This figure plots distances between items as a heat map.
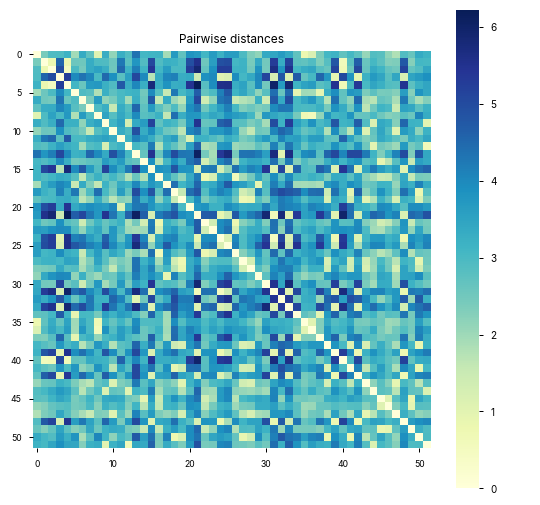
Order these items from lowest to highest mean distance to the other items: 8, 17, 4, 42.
8, 17, 42, 4
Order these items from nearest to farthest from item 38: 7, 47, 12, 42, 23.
47, 7, 12, 23, 42
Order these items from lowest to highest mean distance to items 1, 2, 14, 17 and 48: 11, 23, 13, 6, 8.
8, 6, 23, 11, 13
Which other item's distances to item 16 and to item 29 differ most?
26
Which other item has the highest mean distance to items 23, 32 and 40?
21
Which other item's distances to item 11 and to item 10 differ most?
20
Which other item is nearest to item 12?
51
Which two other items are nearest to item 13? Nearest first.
32, 23
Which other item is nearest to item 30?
6
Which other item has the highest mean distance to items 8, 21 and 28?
13
